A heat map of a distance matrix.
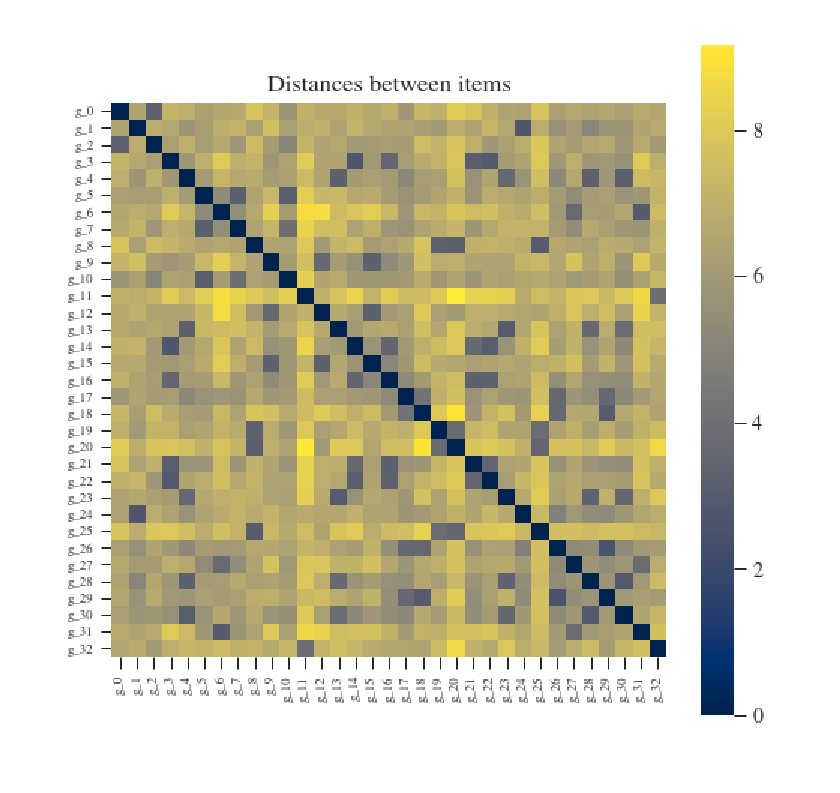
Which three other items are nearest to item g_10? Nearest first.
g_5, g_7, g_2
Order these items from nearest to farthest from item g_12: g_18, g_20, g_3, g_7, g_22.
g_20, g_3, g_22, g_7, g_18
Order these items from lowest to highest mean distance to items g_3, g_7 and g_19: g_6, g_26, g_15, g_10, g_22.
g_10, g_22, g_26, g_15, g_6
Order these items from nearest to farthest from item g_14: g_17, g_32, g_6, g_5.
g_17, g_5, g_32, g_6
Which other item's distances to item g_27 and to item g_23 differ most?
g_13
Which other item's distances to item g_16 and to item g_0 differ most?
g_21
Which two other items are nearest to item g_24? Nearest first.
g_1, g_26
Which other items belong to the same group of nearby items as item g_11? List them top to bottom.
g_32
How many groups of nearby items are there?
10
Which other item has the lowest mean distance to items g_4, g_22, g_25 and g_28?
g_30
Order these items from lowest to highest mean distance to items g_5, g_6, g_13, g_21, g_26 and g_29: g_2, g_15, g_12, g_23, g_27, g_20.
g_27, g_23, g_2, g_15, g_12, g_20
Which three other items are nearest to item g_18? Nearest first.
g_29, g_26, g_17
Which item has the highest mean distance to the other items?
g_11
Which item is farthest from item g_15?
g_6
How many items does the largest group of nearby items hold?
5
